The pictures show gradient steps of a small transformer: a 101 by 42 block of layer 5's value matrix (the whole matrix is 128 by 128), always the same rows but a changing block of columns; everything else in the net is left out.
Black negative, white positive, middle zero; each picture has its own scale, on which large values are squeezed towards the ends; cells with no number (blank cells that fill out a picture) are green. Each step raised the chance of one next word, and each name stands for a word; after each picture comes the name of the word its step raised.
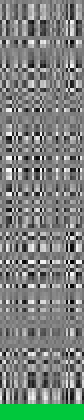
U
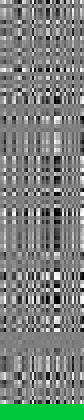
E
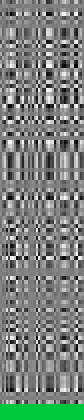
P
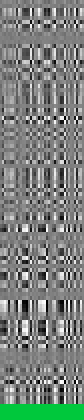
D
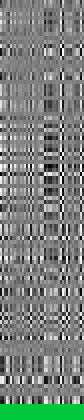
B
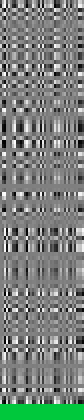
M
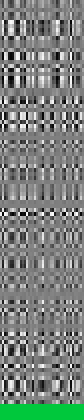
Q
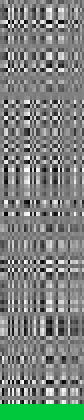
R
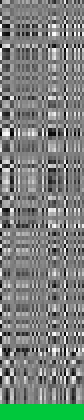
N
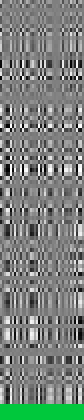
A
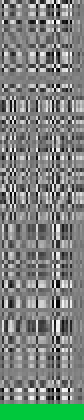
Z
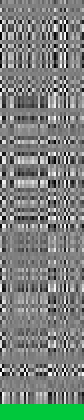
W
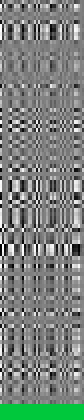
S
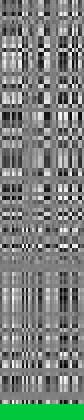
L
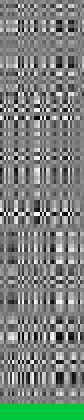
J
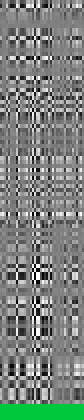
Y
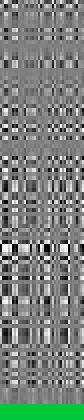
S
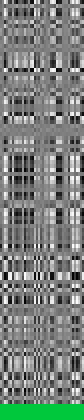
E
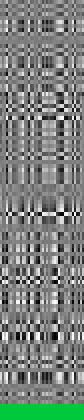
J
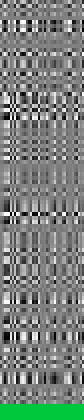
J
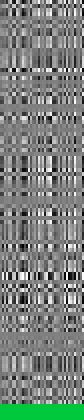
E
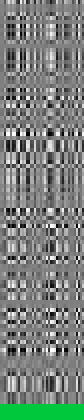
N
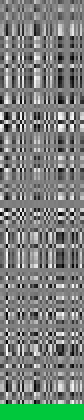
Q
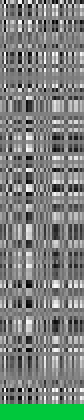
Z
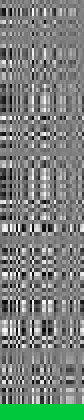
D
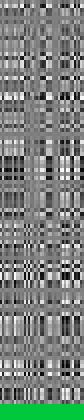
Y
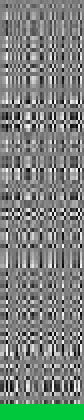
Q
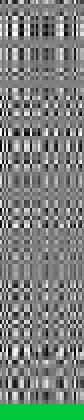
N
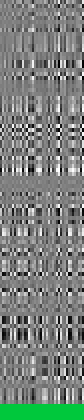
A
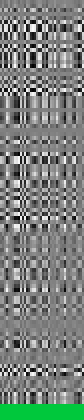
W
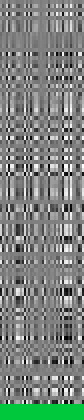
B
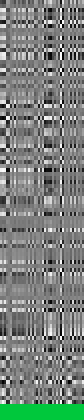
R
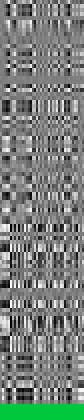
Z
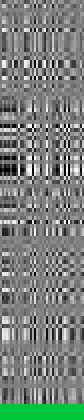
A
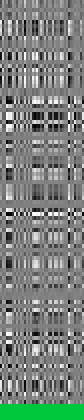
Q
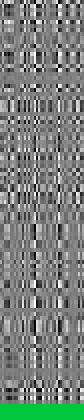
Z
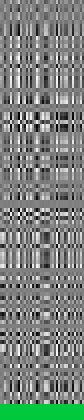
Q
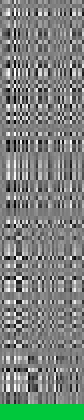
P
